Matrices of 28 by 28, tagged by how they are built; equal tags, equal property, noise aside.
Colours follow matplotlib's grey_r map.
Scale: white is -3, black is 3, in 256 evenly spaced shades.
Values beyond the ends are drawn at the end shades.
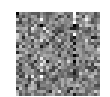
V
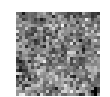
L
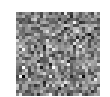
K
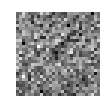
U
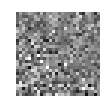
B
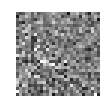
B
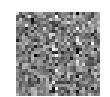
V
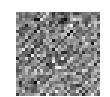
U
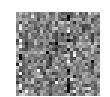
V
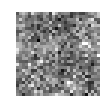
L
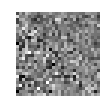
B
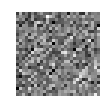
U
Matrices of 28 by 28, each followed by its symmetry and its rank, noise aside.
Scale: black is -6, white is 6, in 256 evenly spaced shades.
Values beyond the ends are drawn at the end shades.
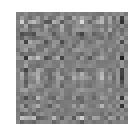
no symmetry, rank three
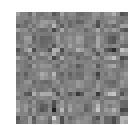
symmetric, rank two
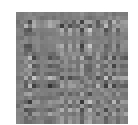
antisymmetric, rank two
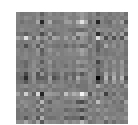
antisymmetric, rank two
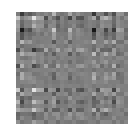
antisymmetric, rank two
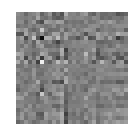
no symmetry, rank four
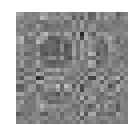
symmetric, rank four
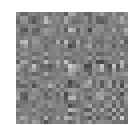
symmetric, rank three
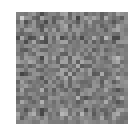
symmetric, rank four
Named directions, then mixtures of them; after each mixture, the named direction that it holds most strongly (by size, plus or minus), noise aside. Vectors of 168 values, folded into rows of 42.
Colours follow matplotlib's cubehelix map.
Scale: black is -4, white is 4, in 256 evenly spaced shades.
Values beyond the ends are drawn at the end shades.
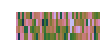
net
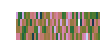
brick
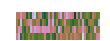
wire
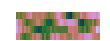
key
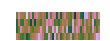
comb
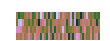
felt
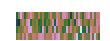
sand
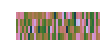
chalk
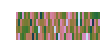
brick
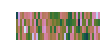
brick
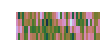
net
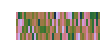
felt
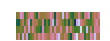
sand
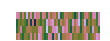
comb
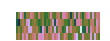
sand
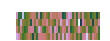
brick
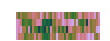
key
